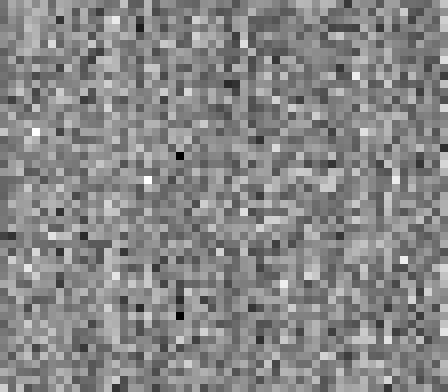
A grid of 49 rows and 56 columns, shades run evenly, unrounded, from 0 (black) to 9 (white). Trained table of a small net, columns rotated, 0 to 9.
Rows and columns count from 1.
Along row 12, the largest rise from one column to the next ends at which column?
24
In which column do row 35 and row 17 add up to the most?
5
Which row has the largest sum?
26
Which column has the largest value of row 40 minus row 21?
42
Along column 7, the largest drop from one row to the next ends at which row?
31
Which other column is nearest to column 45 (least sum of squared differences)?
34
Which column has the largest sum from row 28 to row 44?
15
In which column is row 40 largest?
19
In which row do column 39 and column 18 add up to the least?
4
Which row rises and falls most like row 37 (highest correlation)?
12
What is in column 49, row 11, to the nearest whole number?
7
